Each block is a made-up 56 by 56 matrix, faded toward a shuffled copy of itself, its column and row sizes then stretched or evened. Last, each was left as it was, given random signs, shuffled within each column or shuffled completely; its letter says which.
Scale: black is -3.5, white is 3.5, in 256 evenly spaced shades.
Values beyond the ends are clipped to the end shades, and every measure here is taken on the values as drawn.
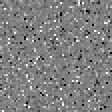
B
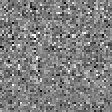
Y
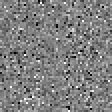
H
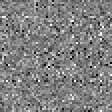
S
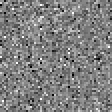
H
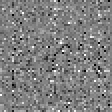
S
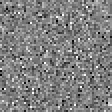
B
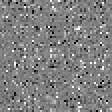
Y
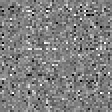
Y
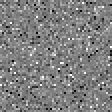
B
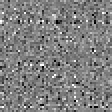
Y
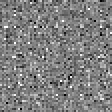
Y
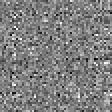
Y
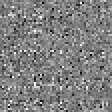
S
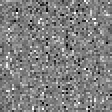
H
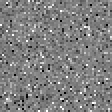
B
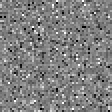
H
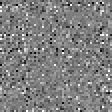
Y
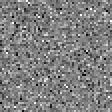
B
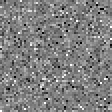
B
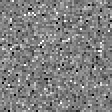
B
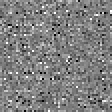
Y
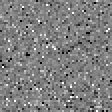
B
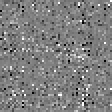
S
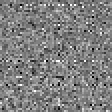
Y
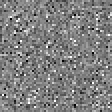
S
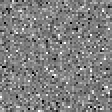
B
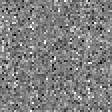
H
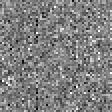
H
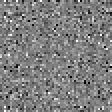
S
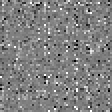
S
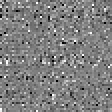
Y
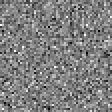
B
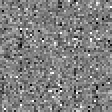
S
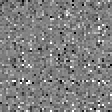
Y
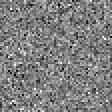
B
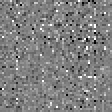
S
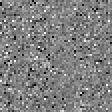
H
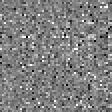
Y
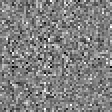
S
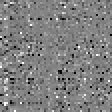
Y
